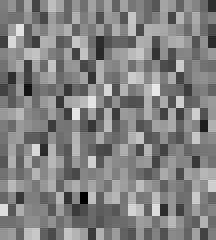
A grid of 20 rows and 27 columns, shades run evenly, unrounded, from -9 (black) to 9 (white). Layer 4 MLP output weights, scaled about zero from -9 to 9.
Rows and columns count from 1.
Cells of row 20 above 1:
11
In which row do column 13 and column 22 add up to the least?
5
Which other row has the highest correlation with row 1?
14
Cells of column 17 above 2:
7
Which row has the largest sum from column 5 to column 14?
9
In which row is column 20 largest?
8
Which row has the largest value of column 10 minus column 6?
13
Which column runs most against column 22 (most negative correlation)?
23
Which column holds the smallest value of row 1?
27
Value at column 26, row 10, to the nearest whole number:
-3
